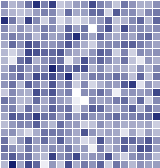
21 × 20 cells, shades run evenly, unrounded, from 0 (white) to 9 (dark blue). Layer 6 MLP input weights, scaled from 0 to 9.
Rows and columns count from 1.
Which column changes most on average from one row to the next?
11
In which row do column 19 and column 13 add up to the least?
13
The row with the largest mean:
15
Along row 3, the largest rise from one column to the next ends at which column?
4
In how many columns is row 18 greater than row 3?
10
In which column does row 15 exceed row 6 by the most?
20
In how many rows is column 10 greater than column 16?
5
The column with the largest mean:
7
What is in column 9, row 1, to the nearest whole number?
3
